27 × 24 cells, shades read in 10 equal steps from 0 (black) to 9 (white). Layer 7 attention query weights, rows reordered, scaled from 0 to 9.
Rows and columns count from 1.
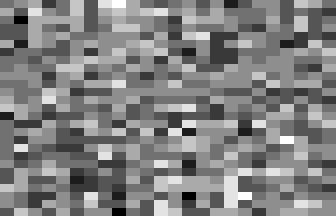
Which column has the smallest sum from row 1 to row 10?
2
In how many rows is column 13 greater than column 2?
14
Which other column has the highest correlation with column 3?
9
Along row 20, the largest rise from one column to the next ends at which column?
8
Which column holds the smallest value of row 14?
16
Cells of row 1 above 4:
12
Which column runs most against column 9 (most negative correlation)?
17
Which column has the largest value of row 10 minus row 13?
19
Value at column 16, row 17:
5
